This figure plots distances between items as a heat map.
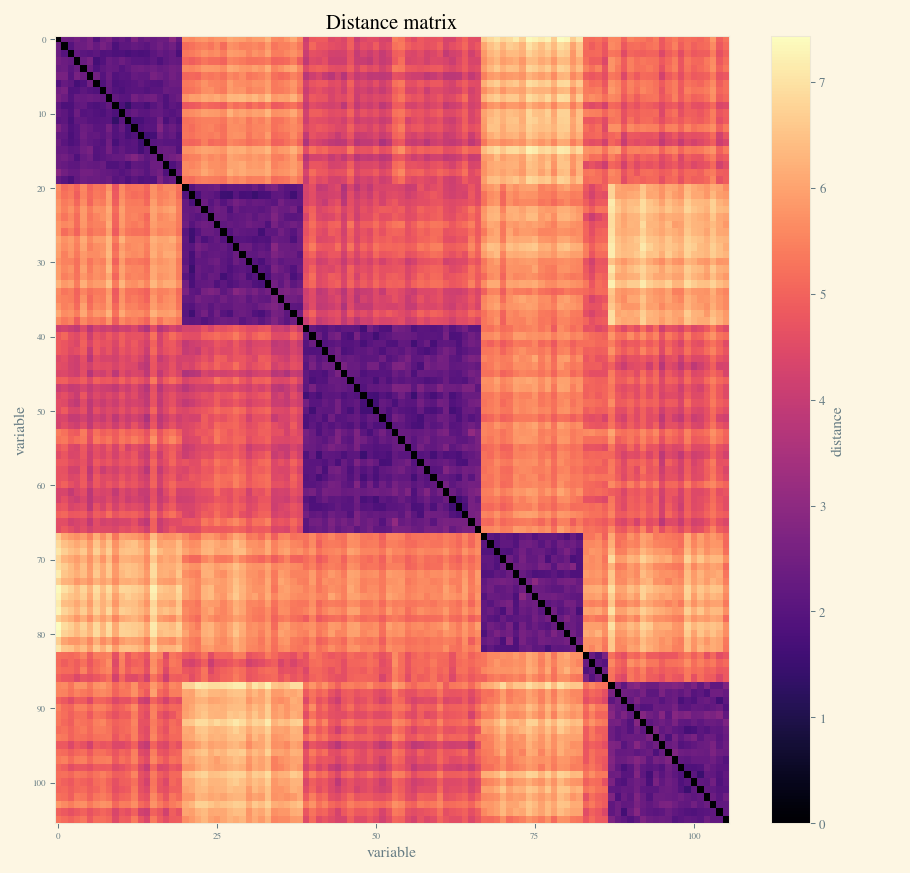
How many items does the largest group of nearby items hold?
28
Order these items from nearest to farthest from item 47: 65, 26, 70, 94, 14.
65, 14, 26, 94, 70
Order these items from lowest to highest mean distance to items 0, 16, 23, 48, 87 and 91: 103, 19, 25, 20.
19, 103, 20, 25
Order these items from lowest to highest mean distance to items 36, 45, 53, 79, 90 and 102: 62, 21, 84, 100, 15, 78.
62, 100, 21, 78, 84, 15
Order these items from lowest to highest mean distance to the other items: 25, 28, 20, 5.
5, 20, 25, 28
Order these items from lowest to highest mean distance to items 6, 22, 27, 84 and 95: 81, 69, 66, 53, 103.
66, 53, 103, 81, 69
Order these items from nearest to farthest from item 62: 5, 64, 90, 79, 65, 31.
64, 65, 5, 31, 90, 79
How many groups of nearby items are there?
6
